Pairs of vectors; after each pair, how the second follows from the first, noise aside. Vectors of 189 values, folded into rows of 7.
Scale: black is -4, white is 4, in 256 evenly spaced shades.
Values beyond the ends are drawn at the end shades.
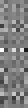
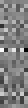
copied.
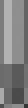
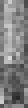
copied.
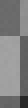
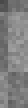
reversed, shrunk.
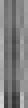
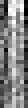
reversed, negated, scaled up.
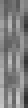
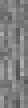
wrapped around, shrunk.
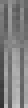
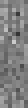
wrapped around, partly zeroed.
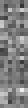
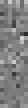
wrapped around, partly zeroed.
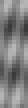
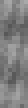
shrunk.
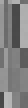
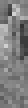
wrapped around, partly zeroed.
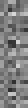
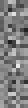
copied.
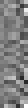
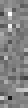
wrapped around, partly zeroed.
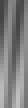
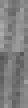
wrapped around, shrunk.
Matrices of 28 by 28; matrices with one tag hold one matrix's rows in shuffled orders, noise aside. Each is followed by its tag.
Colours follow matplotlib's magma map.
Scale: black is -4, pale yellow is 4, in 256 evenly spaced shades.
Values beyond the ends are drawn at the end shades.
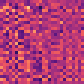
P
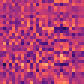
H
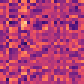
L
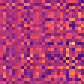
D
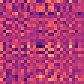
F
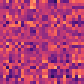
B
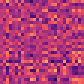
B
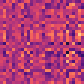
D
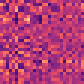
P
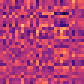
H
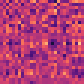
B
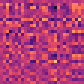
B
